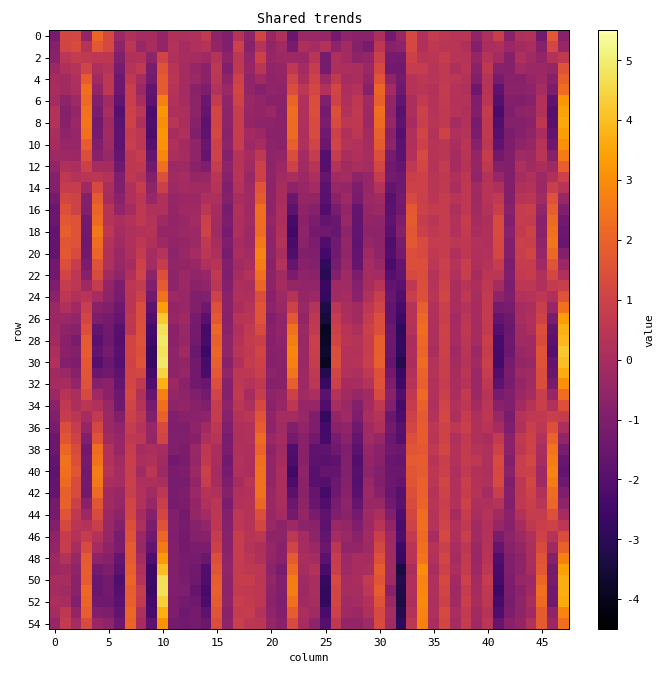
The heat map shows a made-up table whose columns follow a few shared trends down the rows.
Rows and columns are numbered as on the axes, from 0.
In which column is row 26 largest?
10
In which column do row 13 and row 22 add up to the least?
25
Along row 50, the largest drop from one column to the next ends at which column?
11
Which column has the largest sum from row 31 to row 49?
34
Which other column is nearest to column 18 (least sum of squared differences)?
29
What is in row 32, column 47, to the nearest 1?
3
